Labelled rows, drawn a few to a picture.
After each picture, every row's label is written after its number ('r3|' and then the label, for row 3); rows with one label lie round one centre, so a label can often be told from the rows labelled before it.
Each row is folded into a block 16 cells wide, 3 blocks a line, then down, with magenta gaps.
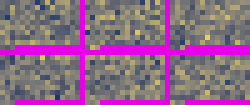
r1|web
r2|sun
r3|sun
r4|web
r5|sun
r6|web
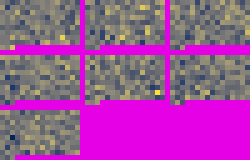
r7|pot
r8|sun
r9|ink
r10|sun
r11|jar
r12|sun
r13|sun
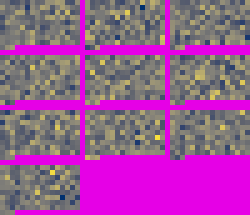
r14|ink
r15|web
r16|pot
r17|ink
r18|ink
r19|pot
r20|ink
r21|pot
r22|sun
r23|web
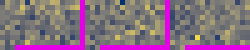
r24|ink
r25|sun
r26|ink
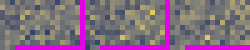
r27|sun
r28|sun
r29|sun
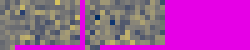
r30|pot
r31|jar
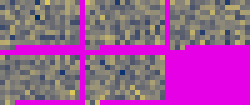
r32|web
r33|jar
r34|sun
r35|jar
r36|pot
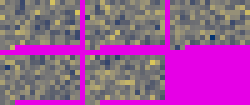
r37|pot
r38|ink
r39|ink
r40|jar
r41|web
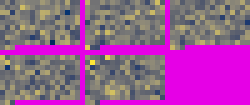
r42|pot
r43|jar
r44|web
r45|jar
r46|jar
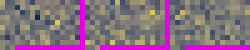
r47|pot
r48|ink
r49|web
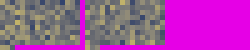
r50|jar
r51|pot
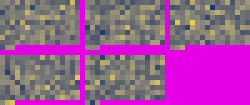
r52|sun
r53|sun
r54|pot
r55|pot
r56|pot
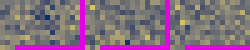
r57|pot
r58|jar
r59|jar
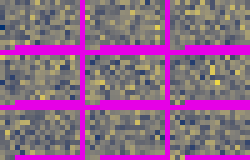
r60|ink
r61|pot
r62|sun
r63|sun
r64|web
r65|web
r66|jar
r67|pot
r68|pot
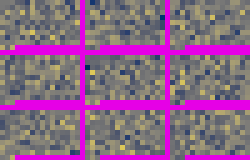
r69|ink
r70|web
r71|web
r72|sun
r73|ink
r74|web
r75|web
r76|jar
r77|ink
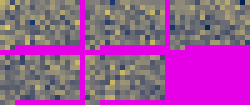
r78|jar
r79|ink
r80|ink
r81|sun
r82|jar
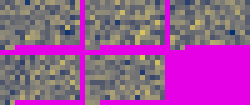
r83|ink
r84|ink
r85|web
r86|sun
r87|pot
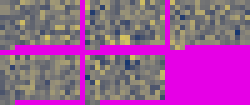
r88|pot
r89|jar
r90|jar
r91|ink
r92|jar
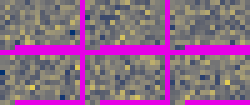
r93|ink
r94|web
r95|ink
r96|ink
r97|web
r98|sun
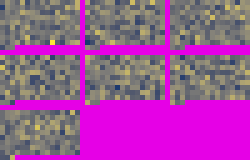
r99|ink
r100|jar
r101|ink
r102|jar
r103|sun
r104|pot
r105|sun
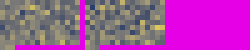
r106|pot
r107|pot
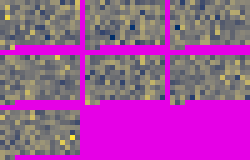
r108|ink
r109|sun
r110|web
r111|ink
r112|pot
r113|ink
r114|pot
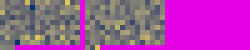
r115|jar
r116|pot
